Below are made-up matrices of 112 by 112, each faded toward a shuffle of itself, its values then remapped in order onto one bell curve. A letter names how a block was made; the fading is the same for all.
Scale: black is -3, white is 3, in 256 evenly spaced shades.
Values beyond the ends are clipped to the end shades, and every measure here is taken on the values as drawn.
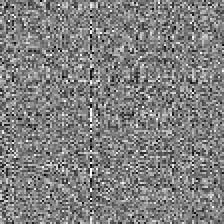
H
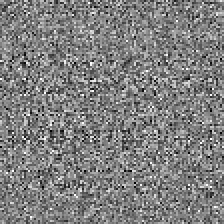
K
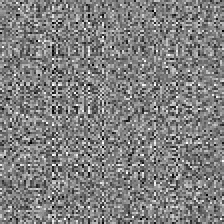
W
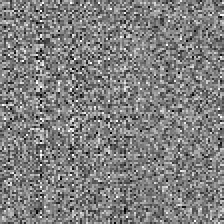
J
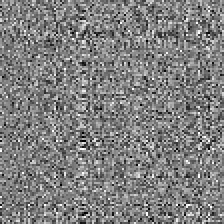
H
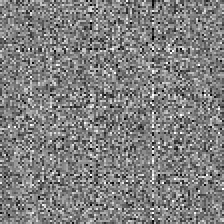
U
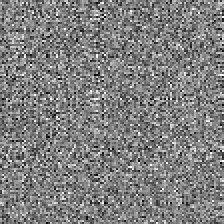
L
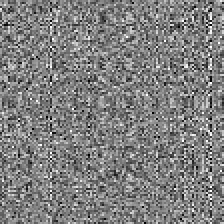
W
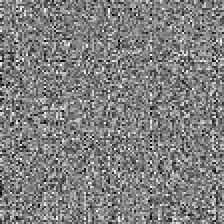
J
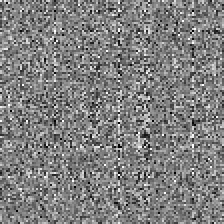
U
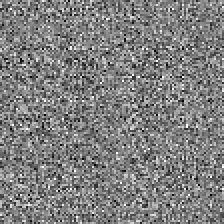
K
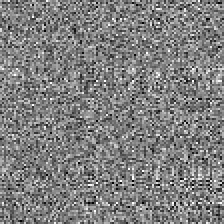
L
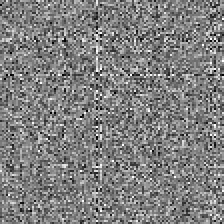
U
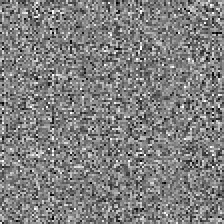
U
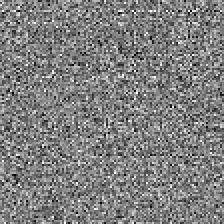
L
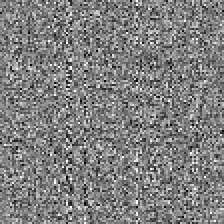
J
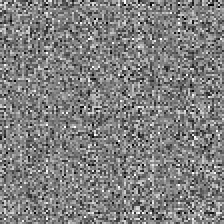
U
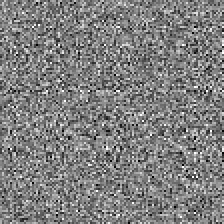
L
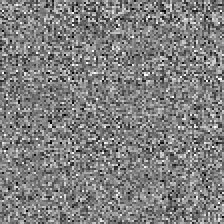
K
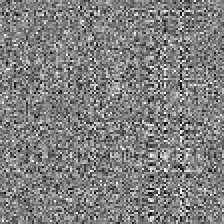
H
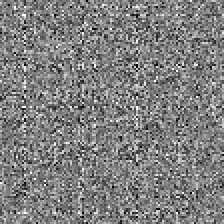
U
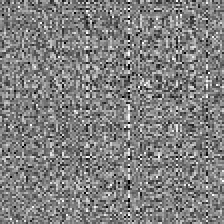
W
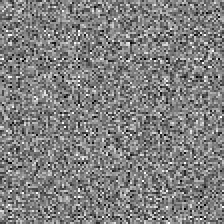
L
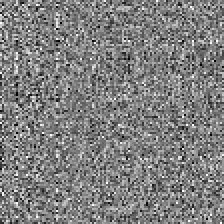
J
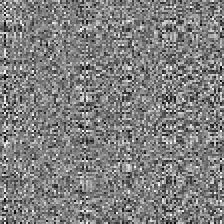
W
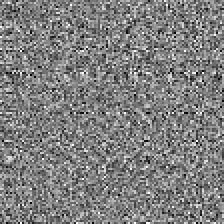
L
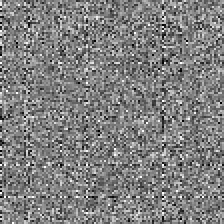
U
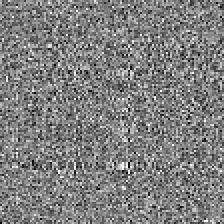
L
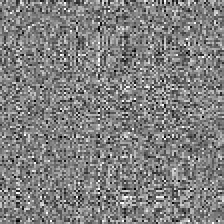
H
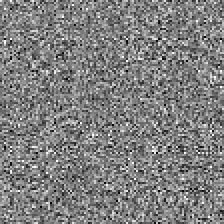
L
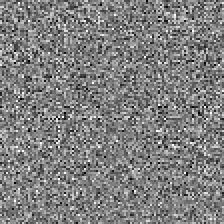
K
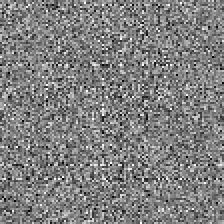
K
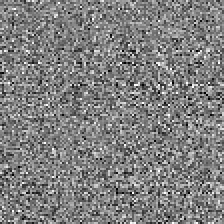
K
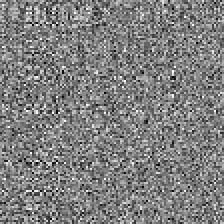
L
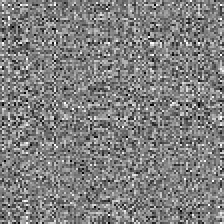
H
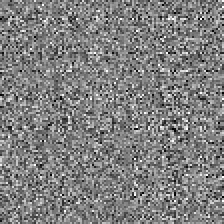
K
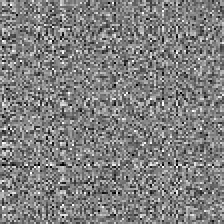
H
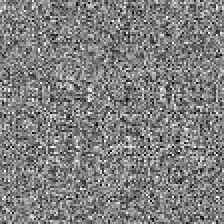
L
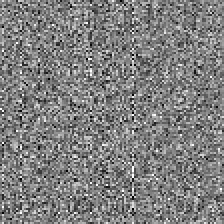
J
